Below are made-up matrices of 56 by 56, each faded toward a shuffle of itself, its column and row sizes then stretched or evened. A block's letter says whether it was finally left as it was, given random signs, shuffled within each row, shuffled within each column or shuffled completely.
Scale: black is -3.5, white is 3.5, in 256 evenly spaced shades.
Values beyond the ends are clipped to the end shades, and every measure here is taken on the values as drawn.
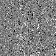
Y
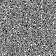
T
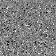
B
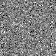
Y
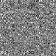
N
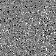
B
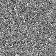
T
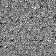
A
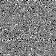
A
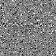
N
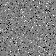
T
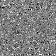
A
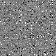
N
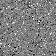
T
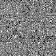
N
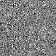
N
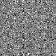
N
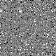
B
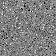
T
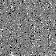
B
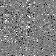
N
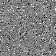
Y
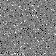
A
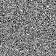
T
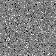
Y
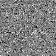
A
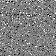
A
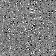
Y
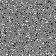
T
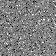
T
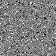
A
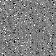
Y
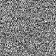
N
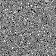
T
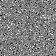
T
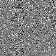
B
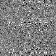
N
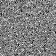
T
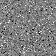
T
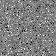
T
